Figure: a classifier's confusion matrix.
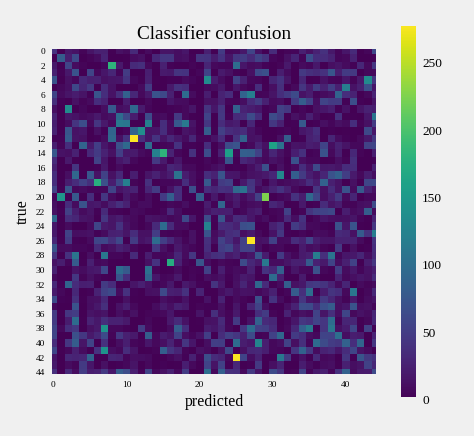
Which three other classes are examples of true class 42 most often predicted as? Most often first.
25, 31, 5
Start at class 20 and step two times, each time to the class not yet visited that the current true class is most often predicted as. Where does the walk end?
16
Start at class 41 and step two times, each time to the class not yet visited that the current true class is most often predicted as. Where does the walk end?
34
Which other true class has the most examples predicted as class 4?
13
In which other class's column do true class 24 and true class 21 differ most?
15
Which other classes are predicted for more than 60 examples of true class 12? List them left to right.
2, 8, 11, 26, 32
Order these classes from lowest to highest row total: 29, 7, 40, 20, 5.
7, 5, 29, 20, 40
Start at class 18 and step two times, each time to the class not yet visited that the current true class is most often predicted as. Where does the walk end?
27
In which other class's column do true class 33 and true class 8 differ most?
2
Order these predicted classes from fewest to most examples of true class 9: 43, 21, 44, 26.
43, 26, 21, 44
